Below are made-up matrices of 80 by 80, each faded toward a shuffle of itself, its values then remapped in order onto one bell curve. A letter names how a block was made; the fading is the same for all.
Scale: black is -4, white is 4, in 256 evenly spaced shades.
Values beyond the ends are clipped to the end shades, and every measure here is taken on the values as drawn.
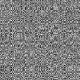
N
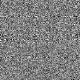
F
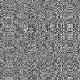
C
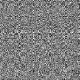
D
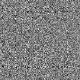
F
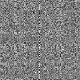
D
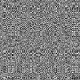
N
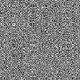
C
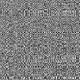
N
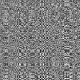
N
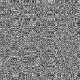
C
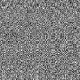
C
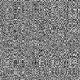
C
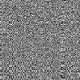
C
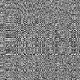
N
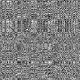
N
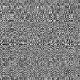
N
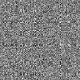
D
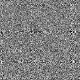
F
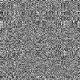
C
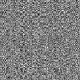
C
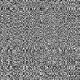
N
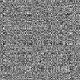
C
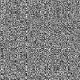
D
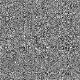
F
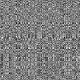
N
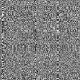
D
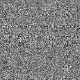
F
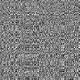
N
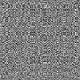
N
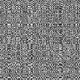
N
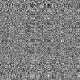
C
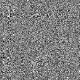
F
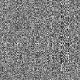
D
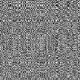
N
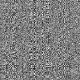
D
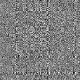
D
